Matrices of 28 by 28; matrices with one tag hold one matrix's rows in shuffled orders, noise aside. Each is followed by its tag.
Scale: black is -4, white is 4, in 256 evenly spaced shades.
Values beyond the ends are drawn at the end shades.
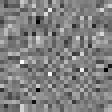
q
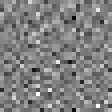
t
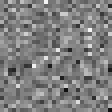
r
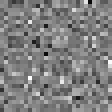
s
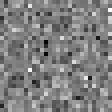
s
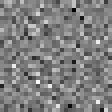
t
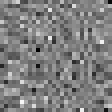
q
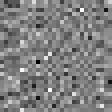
q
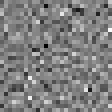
s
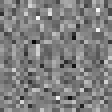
t
